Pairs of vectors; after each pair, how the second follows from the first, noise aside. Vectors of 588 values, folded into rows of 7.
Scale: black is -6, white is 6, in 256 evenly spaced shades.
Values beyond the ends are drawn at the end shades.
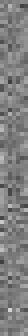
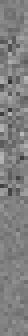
partly zeroed.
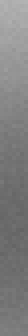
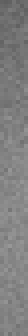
negated, shrunk.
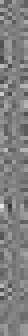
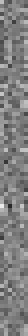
copied.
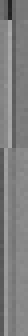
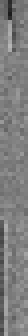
partly zeroed.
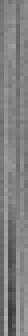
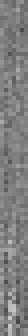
negated, partly zeroed.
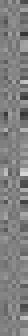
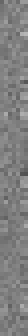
negated, shrunk.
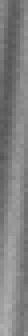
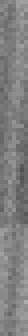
wrapped around, negated, shrunk.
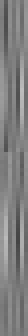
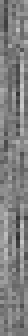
copied.
